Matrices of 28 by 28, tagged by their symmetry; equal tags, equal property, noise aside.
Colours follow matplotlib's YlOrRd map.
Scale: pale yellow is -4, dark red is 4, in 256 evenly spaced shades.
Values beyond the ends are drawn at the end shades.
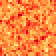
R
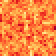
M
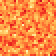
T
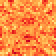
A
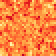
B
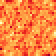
R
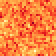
B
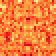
A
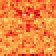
A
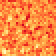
B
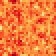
M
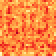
A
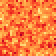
B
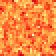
R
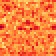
A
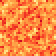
T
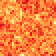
T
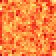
M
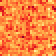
M
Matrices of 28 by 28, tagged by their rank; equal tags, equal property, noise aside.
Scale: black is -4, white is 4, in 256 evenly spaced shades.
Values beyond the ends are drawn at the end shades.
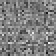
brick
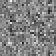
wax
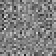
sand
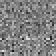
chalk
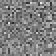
brick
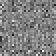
wax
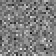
wax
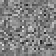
brick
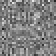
chalk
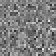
sand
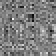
chalk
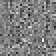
sand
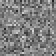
wax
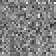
brick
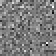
brick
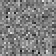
wax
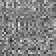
brick
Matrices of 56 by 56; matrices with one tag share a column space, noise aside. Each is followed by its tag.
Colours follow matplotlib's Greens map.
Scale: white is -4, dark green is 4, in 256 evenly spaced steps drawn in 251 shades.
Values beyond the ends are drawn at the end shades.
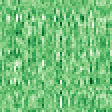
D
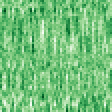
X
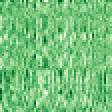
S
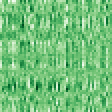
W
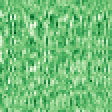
D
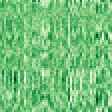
S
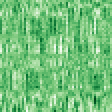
X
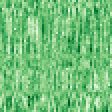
X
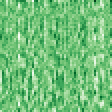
S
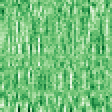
X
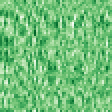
D
